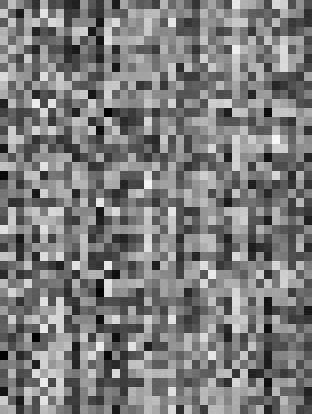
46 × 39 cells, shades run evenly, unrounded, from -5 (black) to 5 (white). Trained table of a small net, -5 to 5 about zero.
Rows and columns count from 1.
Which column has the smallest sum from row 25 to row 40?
34
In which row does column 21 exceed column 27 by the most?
42
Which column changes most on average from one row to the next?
5
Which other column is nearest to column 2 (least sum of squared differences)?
31
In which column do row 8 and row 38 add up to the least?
15
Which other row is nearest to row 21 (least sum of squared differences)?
28
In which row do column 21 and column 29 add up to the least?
18
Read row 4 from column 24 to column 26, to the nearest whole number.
-2 -2 2
